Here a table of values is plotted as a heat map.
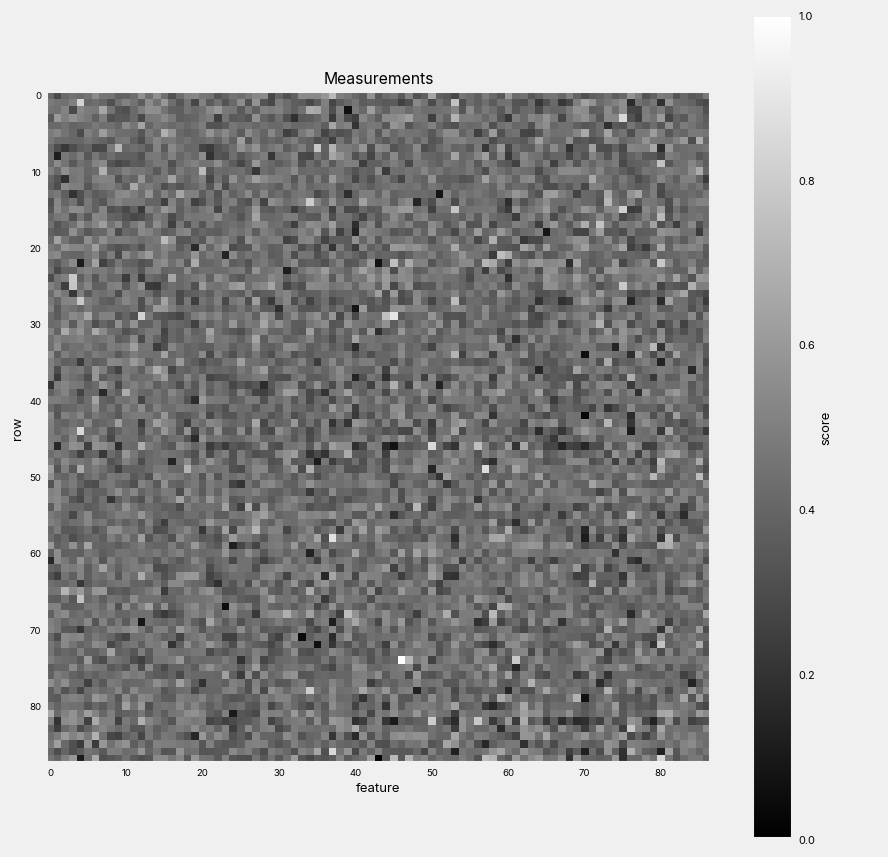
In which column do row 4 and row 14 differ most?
73
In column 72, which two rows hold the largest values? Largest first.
17, 30
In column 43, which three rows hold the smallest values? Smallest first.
87, 22, 31
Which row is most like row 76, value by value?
54
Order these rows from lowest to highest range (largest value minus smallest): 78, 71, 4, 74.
4, 71, 78, 74
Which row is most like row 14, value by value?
78
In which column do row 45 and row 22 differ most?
19
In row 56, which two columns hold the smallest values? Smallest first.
61, 15
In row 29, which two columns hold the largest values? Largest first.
45, 12
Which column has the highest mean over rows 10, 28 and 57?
41
